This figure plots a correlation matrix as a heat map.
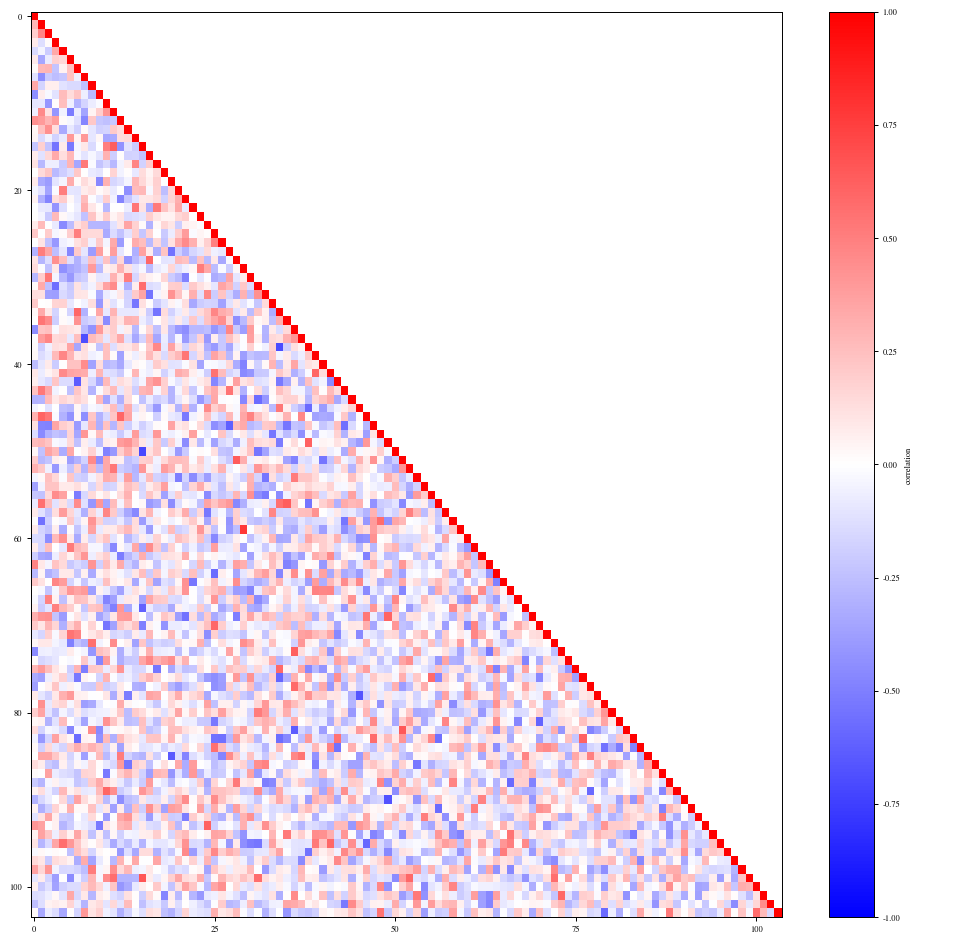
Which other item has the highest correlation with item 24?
93
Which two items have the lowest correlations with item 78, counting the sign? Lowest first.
45, 13
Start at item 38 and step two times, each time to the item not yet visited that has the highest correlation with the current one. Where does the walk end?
69
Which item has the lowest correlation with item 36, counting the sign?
82
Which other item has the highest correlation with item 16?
28
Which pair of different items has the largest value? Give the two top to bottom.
29, 59
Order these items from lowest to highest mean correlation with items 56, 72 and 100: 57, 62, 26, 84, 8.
62, 57, 8, 84, 26
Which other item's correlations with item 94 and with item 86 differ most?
39
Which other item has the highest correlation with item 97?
42
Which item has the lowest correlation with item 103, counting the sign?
79
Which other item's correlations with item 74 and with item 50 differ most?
15
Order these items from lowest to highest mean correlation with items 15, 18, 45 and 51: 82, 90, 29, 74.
90, 29, 74, 82
